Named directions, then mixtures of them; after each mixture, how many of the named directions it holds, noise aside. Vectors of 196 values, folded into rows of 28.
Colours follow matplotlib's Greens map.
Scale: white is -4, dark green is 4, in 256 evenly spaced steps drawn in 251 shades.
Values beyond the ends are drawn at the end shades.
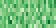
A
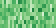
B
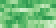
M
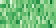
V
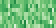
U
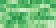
one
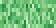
two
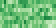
two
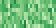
one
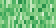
one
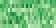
four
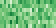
four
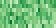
four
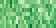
four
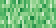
three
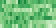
two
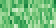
four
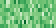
two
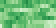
one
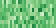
one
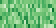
two
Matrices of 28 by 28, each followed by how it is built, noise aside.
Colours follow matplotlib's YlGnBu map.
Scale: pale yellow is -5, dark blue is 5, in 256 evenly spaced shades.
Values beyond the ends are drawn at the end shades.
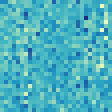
uneven columns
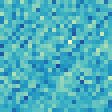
Hankel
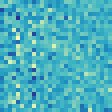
uneven columns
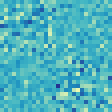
block diagonal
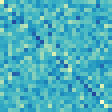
diagonal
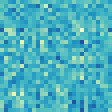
low rank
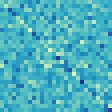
diagonal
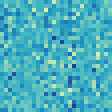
uneven columns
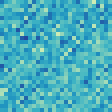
Hankel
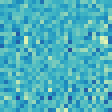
low rank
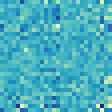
low rank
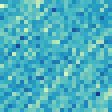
Hankel
